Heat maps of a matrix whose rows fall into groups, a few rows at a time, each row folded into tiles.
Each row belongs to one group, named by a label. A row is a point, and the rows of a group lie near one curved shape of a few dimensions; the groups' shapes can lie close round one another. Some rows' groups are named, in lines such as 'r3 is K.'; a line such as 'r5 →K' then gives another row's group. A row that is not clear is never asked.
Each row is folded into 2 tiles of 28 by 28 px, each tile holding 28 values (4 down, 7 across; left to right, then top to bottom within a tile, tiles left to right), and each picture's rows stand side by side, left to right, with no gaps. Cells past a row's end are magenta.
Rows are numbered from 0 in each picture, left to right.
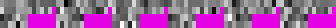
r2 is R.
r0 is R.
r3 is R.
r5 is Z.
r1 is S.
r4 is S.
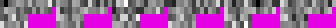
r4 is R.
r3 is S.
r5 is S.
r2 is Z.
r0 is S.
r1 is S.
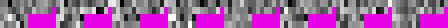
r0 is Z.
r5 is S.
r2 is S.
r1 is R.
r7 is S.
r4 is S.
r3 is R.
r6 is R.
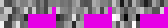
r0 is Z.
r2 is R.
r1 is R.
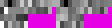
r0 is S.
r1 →Z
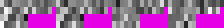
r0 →Z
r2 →S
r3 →R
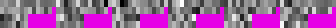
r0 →R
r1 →S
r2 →S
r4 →Z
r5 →Z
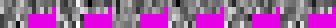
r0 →R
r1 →R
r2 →S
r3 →Z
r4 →Z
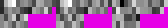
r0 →Z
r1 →Z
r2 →S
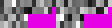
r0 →Z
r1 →R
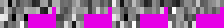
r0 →R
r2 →R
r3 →S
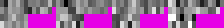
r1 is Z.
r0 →S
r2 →R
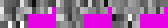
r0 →R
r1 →S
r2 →R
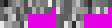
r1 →R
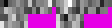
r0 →S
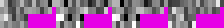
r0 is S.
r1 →R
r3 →S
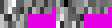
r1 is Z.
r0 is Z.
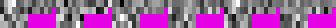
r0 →Z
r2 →Z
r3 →R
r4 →Z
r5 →R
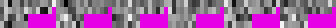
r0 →R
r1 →Z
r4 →S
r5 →S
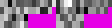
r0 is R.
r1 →Z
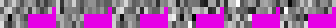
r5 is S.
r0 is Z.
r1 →S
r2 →Z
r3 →R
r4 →Z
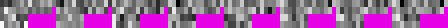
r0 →S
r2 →Z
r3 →S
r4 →R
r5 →S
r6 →S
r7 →S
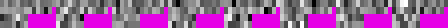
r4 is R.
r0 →R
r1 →Z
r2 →S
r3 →Z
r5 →R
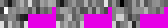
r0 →S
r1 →S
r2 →Z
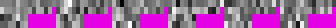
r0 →R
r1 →Z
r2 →Z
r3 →R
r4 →S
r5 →R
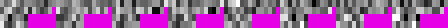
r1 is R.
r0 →Z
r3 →R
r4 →Z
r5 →R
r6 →Z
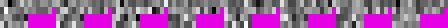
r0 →S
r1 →Z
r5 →S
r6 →R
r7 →S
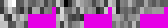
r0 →Z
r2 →S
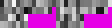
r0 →Z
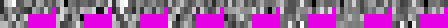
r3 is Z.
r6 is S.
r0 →Z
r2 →Z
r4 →R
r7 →R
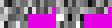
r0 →Z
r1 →R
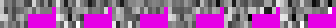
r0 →S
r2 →Z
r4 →R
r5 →R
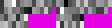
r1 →S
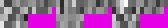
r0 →Z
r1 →S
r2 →Z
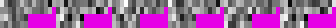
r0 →S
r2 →Z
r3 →S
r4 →Z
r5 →R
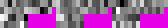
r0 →R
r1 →S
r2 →S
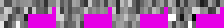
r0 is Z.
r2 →S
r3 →R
